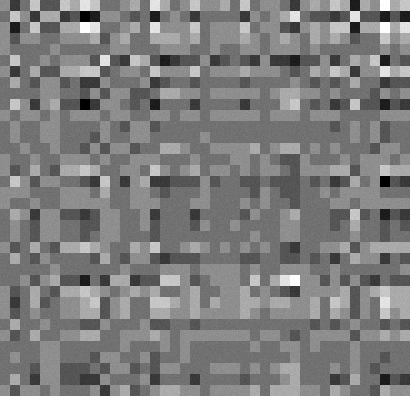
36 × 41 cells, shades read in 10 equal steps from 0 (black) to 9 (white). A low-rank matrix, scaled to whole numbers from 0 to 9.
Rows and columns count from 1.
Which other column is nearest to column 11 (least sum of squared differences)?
15
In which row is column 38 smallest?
26
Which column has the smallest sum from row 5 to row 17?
39
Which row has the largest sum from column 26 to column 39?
28
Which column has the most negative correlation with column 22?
11
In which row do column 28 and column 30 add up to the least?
6
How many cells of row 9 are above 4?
22
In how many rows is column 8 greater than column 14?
10
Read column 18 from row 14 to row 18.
6 4 4 3 4
